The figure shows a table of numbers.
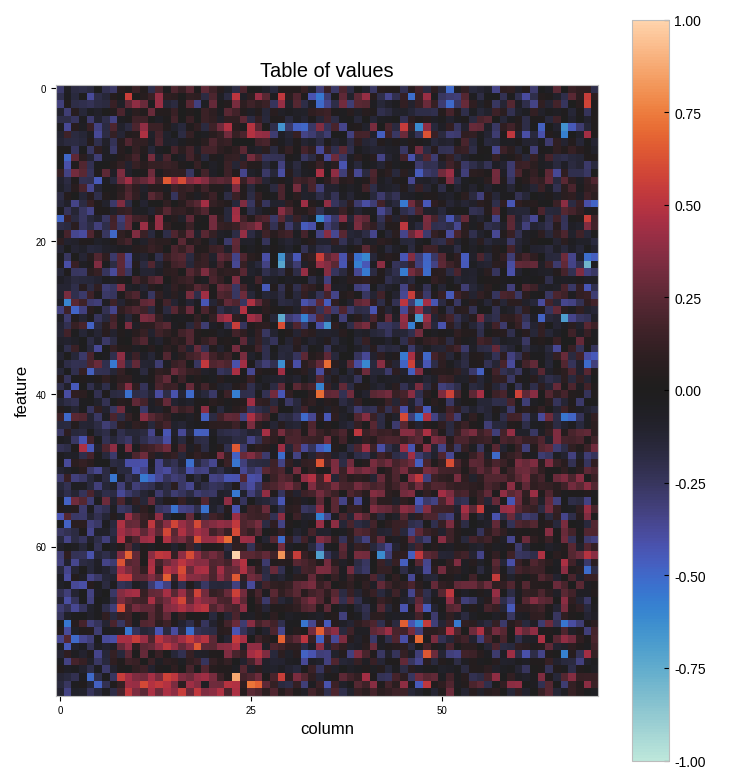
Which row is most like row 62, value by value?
68
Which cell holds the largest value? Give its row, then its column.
61, 23
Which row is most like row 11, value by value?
54
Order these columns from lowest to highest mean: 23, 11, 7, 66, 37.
7, 37, 66, 11, 23
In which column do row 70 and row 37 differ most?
47
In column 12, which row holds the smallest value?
51
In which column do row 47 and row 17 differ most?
3
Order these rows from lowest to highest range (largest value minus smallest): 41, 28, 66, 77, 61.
41, 66, 28, 77, 61
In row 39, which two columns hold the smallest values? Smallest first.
34, 2
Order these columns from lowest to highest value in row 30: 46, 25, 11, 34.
46, 34, 11, 25
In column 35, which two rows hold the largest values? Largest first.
36, 51
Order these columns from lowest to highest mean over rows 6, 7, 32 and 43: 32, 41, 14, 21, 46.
32, 46, 41, 14, 21
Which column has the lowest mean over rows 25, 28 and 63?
1
